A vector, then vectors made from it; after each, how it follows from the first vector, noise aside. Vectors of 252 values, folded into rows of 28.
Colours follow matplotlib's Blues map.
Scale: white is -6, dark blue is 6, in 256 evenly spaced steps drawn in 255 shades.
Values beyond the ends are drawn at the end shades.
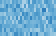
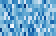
reversed, negated, scaled up.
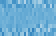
reversed, negated, partly zeroed.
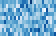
negated, scaled up.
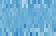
partly zeroed.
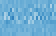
reversed, negated, partly zeroed.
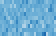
wrapped around, partly zeroed.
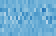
partly zeroed.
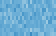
shrunk.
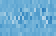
partly zeroed.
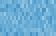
shrunk.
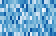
negated, scaled up.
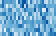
negated, scaled up.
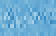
reversed, negated, partly zeroed.
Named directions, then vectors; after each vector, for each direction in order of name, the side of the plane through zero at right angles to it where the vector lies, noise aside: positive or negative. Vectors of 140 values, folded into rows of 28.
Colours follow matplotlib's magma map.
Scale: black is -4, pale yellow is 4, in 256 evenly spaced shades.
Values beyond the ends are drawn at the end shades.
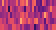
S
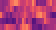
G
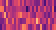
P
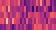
negative, positive, negative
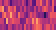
negative, positive, negative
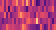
positive, positive, positive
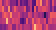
negative, positive, negative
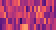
positive, positive, negative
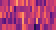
positive, positive, positive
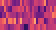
negative, negative, positive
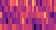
positive, negative, positive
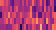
negative, positive, positive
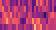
negative, positive, negative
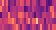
negative, positive, positive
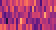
positive, negative, positive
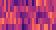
negative, negative, negative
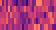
negative, negative, negative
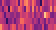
positive, negative, positive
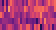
positive, negative, negative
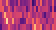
negative, positive, negative
